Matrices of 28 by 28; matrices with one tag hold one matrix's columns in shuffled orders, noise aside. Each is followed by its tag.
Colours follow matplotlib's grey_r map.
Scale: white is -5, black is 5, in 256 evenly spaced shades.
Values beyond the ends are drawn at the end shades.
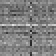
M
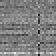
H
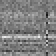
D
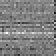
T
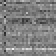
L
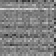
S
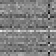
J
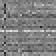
J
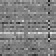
T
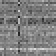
L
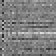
T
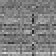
H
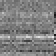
D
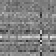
D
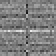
J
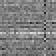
T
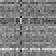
L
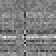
D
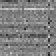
S
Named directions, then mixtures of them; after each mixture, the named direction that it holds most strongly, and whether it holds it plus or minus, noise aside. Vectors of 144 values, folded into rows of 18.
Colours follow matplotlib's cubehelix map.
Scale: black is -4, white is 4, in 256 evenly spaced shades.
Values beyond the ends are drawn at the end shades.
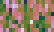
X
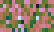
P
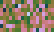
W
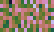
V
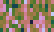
X, minus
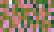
V, minus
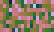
P, plus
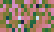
P, plus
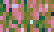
X, plus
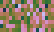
W, plus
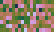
P, minus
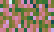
V, minus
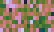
X, plus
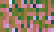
V, minus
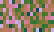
W, minus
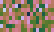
W, minus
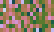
W, minus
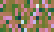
P, minus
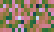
P, plus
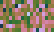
W, plus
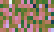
V, minus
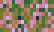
P, minus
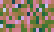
W, minus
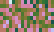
V, minus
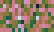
P, plus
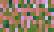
V, plus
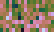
X, minus
